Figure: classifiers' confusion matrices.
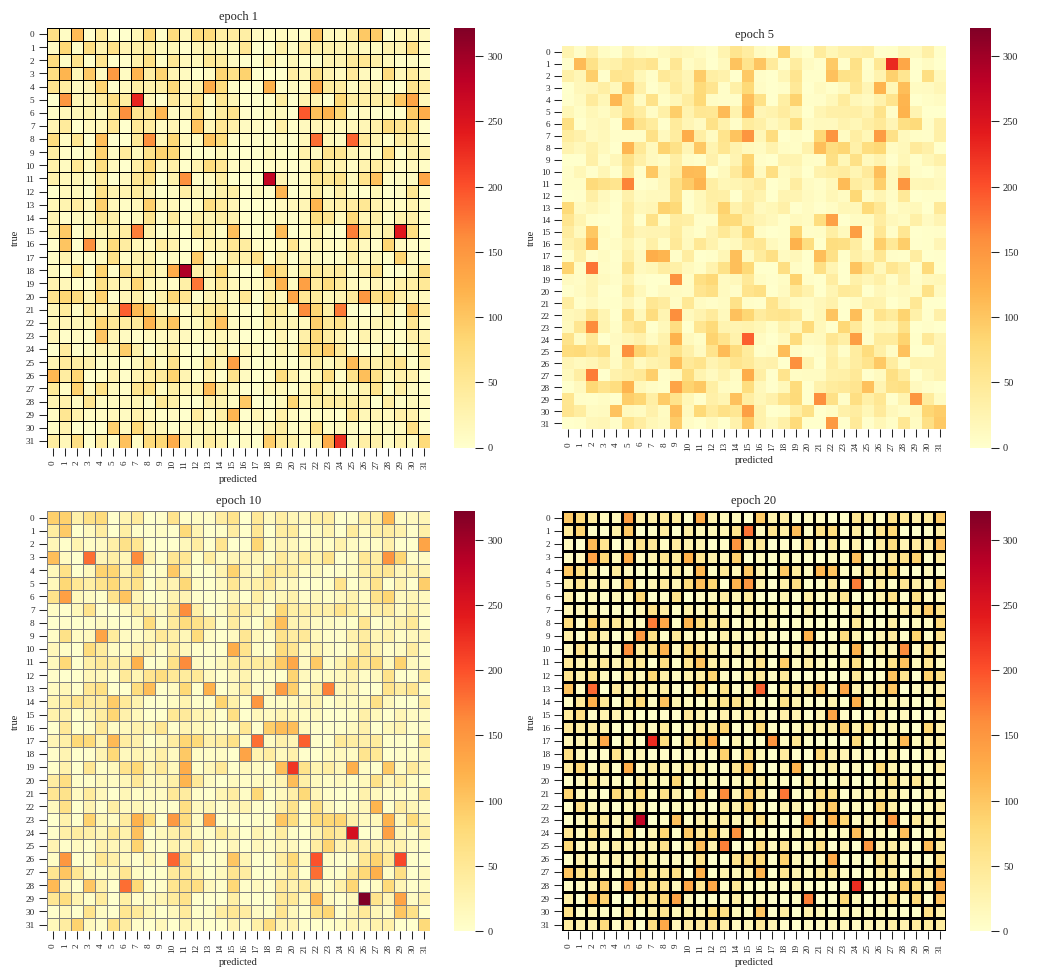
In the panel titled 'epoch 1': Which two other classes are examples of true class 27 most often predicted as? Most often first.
13, 2
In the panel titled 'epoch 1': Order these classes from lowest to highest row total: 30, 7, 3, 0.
30, 7, 0, 3
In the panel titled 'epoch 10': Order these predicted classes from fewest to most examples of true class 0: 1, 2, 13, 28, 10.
13, 2, 10, 1, 28
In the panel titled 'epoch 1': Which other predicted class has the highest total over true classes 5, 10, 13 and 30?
7
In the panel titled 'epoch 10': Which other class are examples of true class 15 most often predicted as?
5
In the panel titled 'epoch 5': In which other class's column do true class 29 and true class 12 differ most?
21
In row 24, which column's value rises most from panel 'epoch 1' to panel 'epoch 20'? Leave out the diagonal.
14
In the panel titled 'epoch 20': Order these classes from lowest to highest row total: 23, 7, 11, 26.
7, 26, 11, 23
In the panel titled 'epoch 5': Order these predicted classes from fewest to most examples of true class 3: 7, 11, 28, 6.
7, 6, 11, 28
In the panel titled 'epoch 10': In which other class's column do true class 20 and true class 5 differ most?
31
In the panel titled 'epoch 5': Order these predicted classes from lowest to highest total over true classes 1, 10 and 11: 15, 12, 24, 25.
12, 25, 24, 15
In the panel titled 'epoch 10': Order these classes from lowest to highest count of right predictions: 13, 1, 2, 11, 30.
2, 30, 1, 13, 11
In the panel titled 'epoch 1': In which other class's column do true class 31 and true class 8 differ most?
24
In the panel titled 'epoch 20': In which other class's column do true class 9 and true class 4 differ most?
6
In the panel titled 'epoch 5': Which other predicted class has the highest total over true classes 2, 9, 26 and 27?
15
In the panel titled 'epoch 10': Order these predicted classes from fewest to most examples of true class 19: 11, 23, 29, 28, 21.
29, 23, 21, 28, 11
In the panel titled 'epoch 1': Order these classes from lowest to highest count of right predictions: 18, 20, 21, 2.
2, 18, 20, 21
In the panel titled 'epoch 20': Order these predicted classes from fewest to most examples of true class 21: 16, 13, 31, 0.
31, 16, 0, 13
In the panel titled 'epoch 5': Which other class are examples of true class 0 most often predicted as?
18
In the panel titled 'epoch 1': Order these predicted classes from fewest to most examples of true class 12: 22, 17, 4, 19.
17, 22, 4, 19
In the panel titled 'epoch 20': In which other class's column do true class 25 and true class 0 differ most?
13
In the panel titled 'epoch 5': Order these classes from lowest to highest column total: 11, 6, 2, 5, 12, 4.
4, 6, 12, 11, 2, 5
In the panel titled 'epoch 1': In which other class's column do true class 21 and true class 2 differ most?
6
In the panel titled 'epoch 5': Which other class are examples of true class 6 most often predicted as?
5
